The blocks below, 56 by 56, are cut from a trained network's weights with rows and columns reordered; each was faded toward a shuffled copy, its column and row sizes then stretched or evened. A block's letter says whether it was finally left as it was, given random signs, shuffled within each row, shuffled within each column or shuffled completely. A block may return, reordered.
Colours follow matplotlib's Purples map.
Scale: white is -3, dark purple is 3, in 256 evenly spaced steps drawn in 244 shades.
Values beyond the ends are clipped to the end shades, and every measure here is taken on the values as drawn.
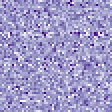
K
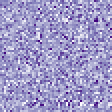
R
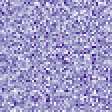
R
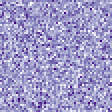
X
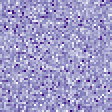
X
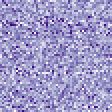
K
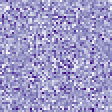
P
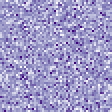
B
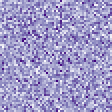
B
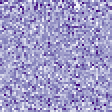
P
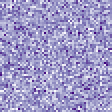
K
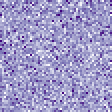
X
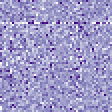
P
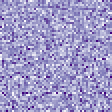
K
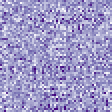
R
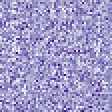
P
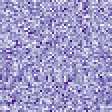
R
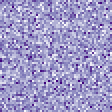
X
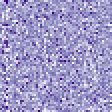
B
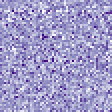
P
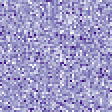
B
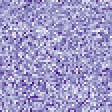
K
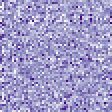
P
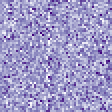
B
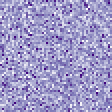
B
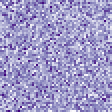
K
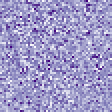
P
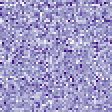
P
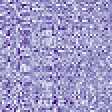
R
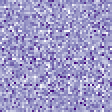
P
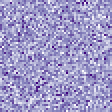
K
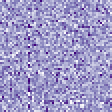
P
